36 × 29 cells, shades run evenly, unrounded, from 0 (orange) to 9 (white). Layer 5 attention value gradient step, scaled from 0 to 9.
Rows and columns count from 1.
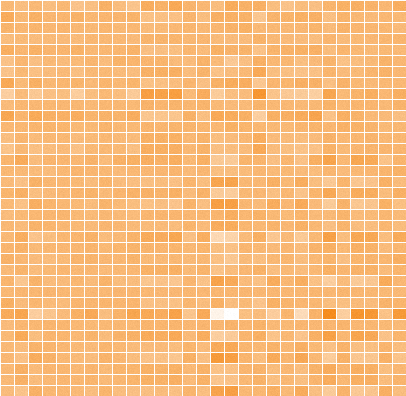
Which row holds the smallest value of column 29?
29
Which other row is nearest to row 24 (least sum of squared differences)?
16
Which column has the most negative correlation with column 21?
19
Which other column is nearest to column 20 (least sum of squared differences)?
3
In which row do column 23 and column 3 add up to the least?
11
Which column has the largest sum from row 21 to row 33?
17
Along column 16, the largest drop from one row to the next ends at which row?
30
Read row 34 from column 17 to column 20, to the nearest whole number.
4 3 3 4
